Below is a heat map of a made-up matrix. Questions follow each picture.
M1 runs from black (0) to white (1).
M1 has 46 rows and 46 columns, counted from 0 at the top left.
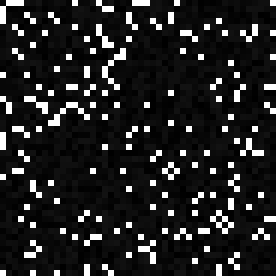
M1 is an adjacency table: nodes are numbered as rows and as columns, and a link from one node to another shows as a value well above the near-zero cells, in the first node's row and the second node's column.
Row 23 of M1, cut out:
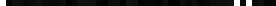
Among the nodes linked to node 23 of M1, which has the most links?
node 0
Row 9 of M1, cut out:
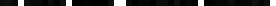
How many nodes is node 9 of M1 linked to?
6
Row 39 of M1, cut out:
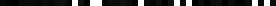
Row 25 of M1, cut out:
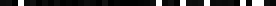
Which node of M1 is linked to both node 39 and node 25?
node 42
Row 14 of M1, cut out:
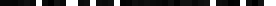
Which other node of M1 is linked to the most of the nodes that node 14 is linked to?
node 17
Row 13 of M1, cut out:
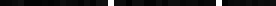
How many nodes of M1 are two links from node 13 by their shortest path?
9
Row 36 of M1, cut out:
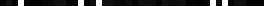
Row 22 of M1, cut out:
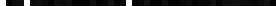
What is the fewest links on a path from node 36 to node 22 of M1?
3
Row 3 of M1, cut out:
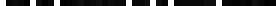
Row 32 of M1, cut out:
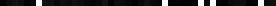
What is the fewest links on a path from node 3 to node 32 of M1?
3
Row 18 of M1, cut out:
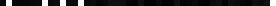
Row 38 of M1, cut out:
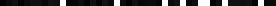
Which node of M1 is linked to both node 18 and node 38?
node 10
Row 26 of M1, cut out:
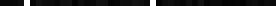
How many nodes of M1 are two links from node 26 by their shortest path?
10
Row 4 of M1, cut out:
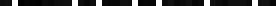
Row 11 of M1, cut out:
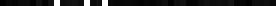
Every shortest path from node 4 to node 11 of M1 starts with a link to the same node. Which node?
node 12
